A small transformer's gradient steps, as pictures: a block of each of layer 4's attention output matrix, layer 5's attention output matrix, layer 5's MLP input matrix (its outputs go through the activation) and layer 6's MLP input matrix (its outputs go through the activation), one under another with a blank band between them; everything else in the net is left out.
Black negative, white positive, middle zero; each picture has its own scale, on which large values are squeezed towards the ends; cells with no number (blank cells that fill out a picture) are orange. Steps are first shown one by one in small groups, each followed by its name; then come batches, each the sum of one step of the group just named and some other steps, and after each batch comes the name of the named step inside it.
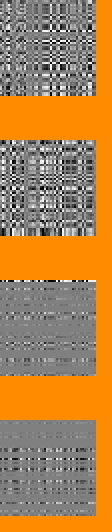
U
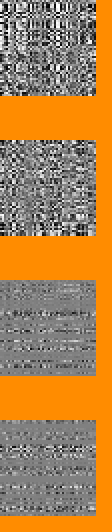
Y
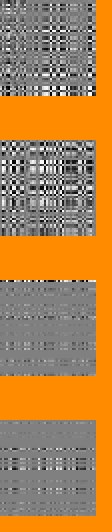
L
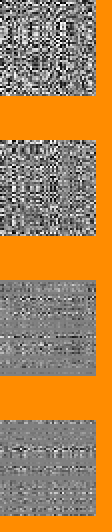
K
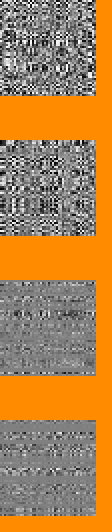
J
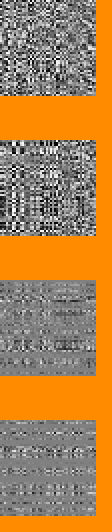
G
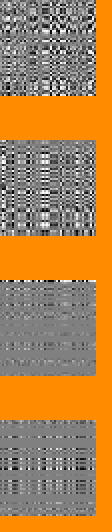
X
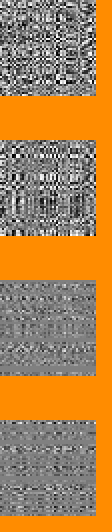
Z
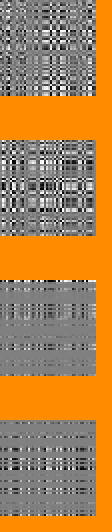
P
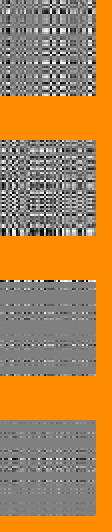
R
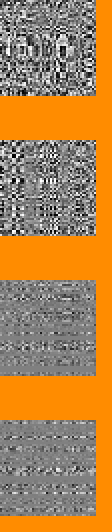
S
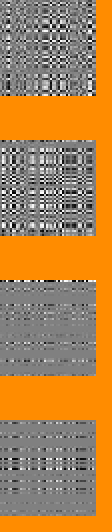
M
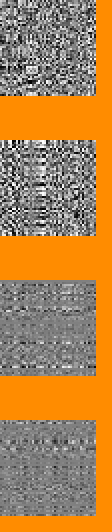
Z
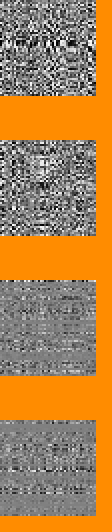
P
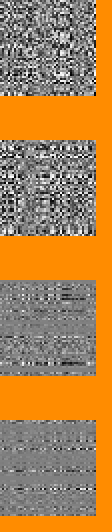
Z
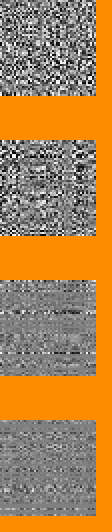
R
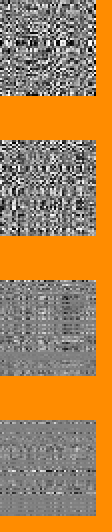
R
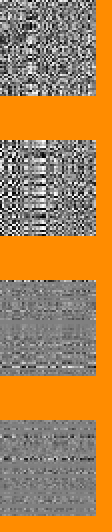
U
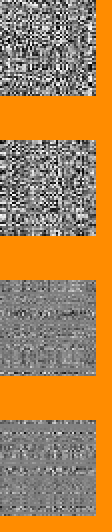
J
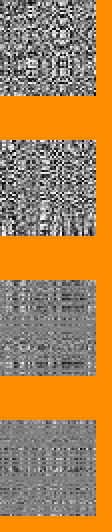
X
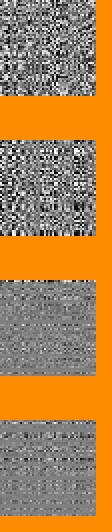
X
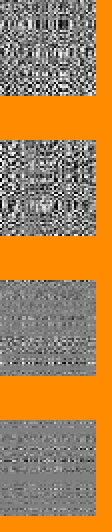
L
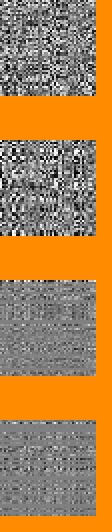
P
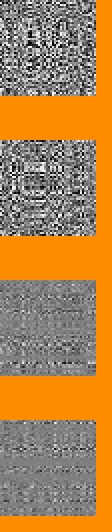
K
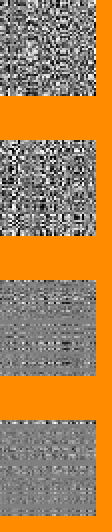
R
